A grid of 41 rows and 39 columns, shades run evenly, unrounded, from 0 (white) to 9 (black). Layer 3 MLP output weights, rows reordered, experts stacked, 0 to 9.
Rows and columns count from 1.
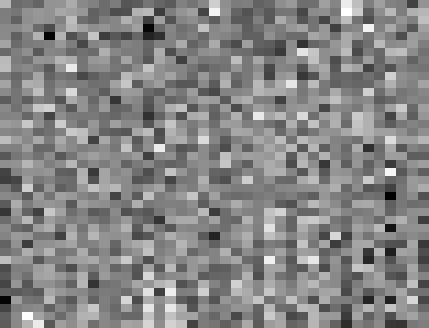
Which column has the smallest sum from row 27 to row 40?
25
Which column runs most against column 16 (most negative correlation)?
32
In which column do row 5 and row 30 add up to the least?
9
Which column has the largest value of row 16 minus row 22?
36
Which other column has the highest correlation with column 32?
20
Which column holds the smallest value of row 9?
7
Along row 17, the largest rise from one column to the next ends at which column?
15
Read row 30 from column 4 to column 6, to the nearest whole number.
5 5 7
